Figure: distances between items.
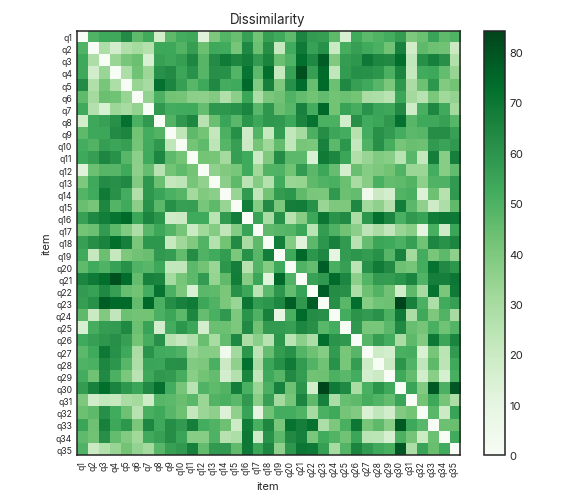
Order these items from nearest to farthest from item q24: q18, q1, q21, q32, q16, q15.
q15, q1, q32, q16, q18, q21
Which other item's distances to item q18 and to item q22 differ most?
q21
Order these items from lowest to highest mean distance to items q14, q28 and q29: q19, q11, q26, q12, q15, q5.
q15, q11, q12, q5, q26, q19
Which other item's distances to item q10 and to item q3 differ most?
q16
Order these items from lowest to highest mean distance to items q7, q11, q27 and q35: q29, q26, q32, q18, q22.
q32, q29, q22, q26, q18
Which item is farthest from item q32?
q3
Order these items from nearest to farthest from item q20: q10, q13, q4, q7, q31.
q10, q13, q31, q7, q4
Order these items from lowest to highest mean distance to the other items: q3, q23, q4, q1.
q1, q4, q3, q23
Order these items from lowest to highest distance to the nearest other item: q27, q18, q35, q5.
q27, q18, q35, q5
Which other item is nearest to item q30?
q22
